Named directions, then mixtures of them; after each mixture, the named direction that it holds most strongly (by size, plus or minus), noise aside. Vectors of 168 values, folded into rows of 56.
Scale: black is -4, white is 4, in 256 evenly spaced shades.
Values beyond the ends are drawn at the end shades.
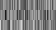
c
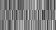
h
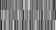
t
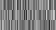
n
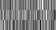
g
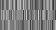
h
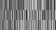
h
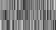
c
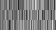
h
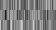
c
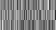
n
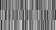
t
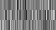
n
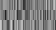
c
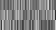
n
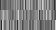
t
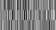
n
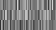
c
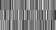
g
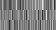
h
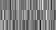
g
